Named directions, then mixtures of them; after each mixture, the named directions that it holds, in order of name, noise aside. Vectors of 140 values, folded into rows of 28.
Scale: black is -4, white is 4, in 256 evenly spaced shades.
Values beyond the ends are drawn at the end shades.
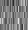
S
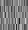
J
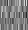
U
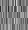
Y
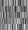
J, Y.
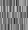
S, Y.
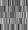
J, S, U.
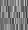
U, Y.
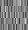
J, U.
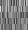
J, U, Y.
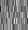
J, U, Y.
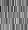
J, S, Y.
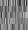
U, Y.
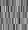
J, U, Y.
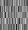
J.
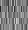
J, S, Y.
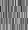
Y.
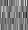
U.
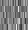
J, S, Y.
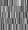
J, U.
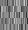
U, Y.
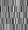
J, U, Y.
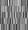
J, S, U.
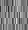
J, U, Y.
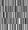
J, Y.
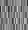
J, U, Y.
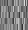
S, U, Y.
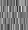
S, Y.
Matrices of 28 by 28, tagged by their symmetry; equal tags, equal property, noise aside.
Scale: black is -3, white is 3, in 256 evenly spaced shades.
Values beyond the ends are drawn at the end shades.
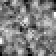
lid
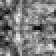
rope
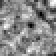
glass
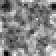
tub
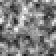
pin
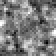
lid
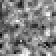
pin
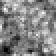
glass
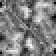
lid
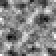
lid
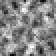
lid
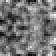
rope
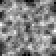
lid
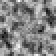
lid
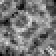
tub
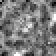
tub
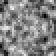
rope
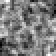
lid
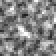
glass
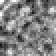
tub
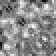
tub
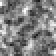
lid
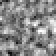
pin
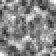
lid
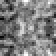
rope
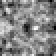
rope
